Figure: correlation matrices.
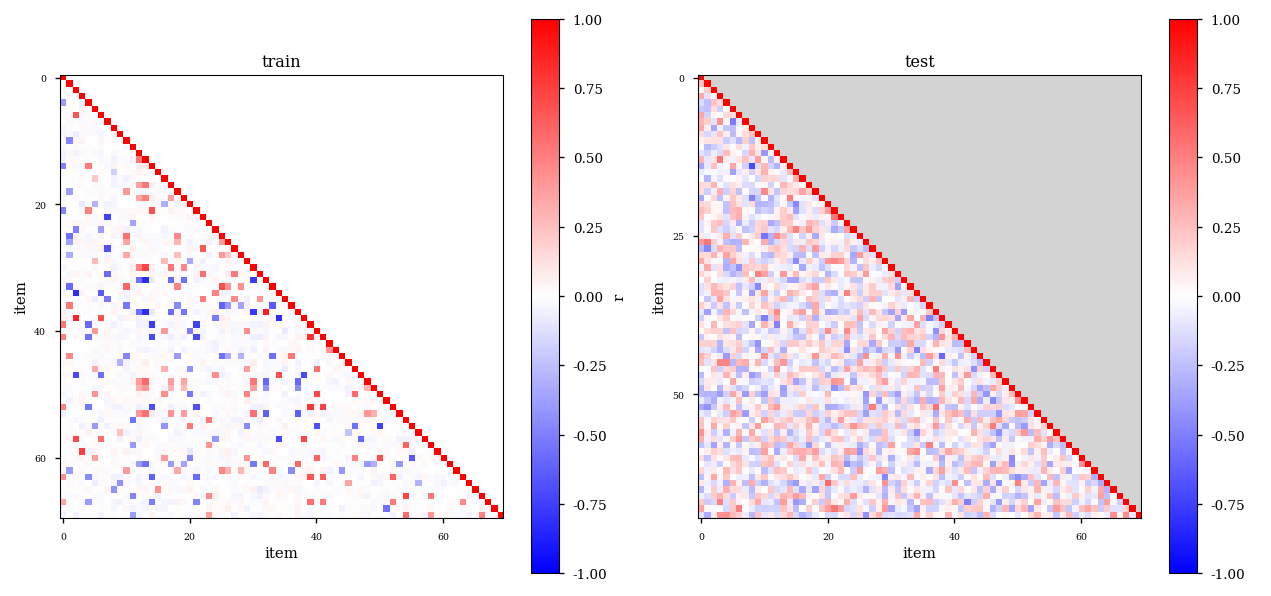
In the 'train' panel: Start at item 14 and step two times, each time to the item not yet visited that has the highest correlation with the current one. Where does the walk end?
4
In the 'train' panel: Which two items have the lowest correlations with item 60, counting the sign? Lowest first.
55, 20
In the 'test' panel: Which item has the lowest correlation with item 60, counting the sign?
49
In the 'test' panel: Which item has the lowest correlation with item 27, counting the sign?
1
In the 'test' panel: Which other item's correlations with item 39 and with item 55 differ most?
12
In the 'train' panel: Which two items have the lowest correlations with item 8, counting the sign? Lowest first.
65, 15
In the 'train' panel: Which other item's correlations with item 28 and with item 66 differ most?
54
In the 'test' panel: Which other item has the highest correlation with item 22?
21
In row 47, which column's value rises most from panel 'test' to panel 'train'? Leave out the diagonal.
24
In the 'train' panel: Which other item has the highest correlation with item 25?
33
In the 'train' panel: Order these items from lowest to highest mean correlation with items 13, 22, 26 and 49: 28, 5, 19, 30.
5, 28, 19, 30
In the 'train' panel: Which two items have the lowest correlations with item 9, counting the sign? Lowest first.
64, 45
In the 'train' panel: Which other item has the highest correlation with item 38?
2
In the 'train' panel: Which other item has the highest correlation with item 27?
22
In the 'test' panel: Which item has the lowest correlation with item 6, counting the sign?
30
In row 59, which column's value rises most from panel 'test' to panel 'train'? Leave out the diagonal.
3
